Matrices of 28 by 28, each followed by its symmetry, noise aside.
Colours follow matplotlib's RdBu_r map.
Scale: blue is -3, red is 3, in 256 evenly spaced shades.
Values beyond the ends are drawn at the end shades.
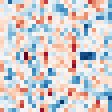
mirrored top to bottom.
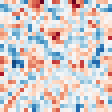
mirrored left to right.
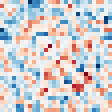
symmetric.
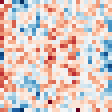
mirrored top to bottom.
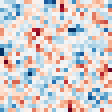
symmetric.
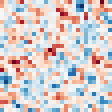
symmetric.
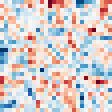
antisymmetric.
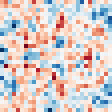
mirrored top to bottom.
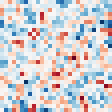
symmetric.
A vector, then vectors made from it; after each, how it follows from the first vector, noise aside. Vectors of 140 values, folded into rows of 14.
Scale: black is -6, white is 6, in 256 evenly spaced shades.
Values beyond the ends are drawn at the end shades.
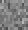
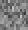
wrapped around.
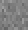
shrunk.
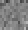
reversed, partly zeroed.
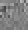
reversed, negated, partly zeroed.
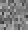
wrapped around.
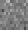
reversed, negated, partly zeroed.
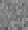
shrunk.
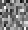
reversed, scaled up.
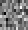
wrapped around, scaled up.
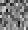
reversed, scaled up.
